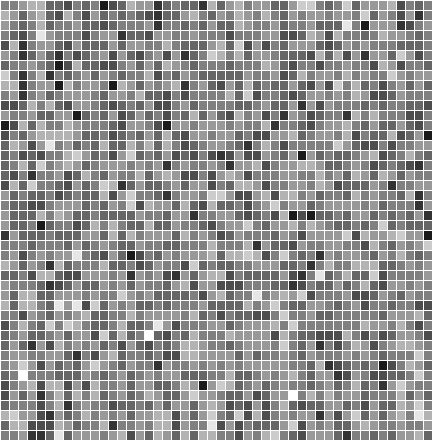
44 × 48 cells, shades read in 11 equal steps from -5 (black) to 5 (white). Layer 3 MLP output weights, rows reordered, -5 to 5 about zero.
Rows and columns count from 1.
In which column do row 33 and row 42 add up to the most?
18
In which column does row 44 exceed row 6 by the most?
7
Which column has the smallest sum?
34
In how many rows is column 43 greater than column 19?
18
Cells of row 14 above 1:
8
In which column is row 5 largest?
27
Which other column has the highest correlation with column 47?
10
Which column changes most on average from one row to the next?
41
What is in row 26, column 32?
3
